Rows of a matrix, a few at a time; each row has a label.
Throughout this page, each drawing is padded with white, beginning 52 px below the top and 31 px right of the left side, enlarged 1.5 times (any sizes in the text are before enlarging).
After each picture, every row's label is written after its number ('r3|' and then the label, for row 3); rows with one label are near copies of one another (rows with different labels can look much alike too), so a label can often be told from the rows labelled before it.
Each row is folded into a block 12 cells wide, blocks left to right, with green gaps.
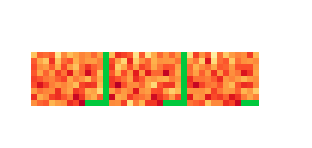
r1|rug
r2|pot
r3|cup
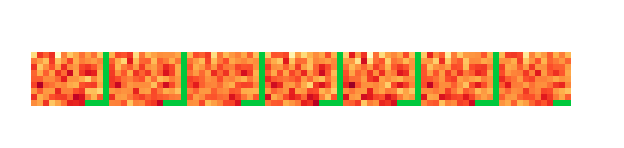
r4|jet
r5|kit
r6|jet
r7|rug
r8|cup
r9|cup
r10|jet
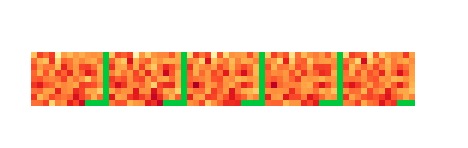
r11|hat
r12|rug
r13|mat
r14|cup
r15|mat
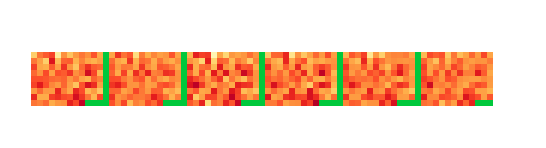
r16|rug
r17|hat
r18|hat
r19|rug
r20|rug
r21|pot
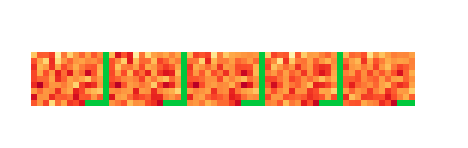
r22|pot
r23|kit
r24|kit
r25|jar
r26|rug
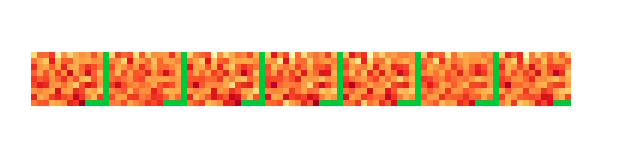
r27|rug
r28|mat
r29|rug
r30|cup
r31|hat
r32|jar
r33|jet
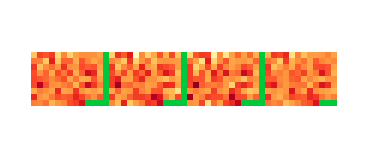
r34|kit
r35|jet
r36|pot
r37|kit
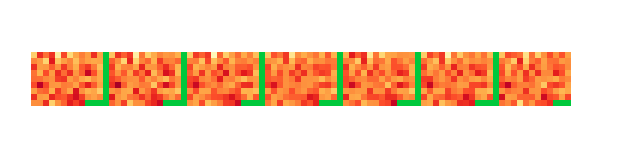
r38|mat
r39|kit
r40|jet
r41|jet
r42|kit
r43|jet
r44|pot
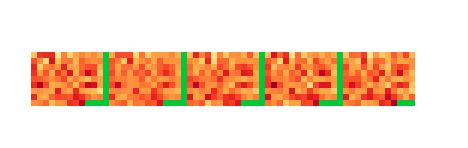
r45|kit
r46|kit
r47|cup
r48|kit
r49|rug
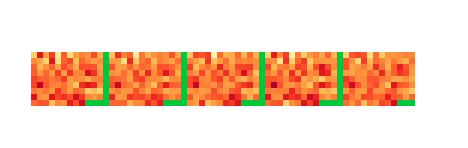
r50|cup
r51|cup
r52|jet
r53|cup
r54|jar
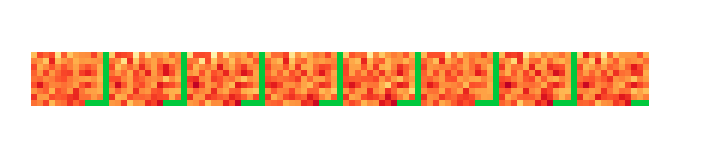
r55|mat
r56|jar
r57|jar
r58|rug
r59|rug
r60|mat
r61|hat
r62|cup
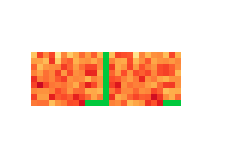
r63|cup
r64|jet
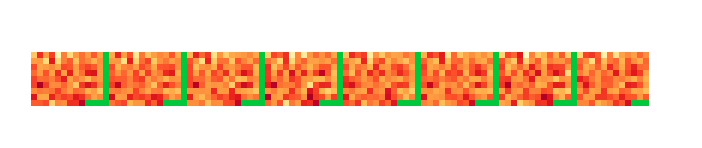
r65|cup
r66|cup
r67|kit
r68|pot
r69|hat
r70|kit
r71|jet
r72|jar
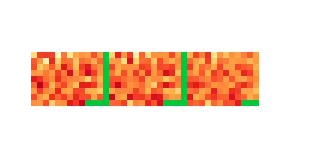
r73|jar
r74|cup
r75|hat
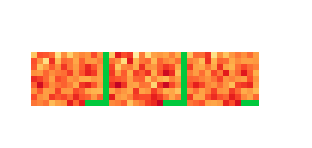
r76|jar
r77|kit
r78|rug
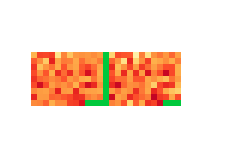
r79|kit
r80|pot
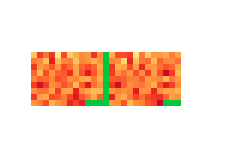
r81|mat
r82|kit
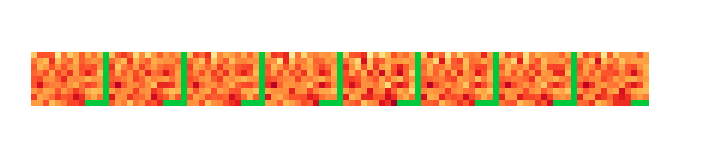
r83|jet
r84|pot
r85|jet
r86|kit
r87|rug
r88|cup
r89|cup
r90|mat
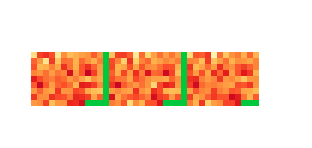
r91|jar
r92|pot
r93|jet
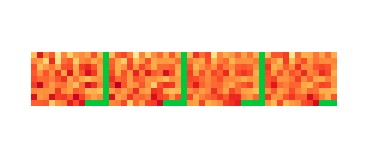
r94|cup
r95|pot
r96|jet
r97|jet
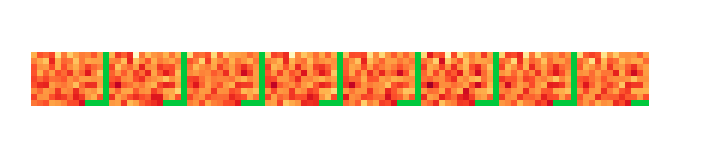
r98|rug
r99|jet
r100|jar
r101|jet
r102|pot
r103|mat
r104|jar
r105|jar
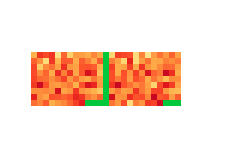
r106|kit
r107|pot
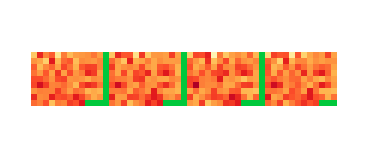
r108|cup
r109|mat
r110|jet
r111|mat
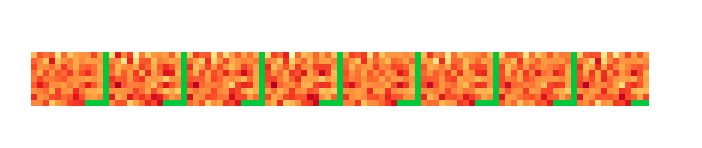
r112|mat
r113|cup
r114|pot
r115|jet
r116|kit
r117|cup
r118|pot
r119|pot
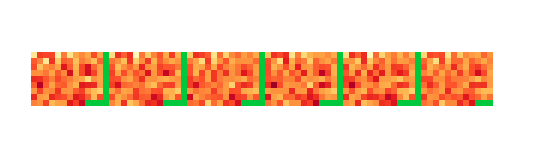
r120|jar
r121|jet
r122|pot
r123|kit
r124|jet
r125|jar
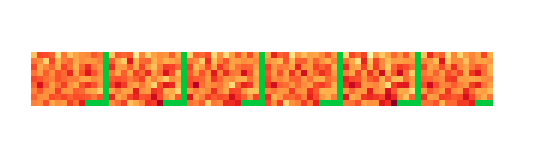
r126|jar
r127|rug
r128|pot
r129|hat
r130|rug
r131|mat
